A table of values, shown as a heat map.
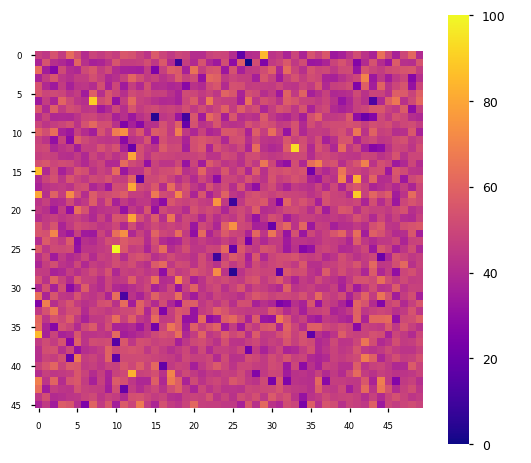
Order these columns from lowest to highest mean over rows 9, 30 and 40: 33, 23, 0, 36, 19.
19, 36, 0, 33, 23
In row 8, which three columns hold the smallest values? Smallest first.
15, 19, 42
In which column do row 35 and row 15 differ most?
35
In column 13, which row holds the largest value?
45
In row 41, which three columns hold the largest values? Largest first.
12, 17, 41
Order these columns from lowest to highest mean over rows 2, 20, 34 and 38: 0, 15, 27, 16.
27, 15, 16, 0
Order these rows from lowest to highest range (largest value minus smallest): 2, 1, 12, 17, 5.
5, 2, 17, 1, 12
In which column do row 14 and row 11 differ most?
11
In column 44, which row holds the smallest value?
26
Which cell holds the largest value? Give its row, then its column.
25, 10
